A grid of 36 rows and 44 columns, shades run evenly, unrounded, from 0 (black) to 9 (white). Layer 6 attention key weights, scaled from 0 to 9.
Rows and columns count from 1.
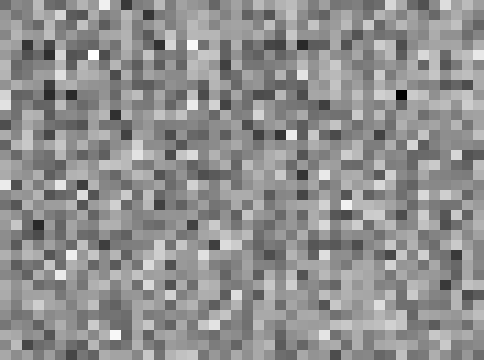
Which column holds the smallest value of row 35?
3
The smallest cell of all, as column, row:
37, 10
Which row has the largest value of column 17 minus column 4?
23
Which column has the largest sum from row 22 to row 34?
30
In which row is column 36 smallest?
26
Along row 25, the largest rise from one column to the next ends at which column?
21
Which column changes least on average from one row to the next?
34
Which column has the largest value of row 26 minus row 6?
7
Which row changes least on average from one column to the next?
32
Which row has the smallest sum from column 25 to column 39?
5
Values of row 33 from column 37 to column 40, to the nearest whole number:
7 4 4 3
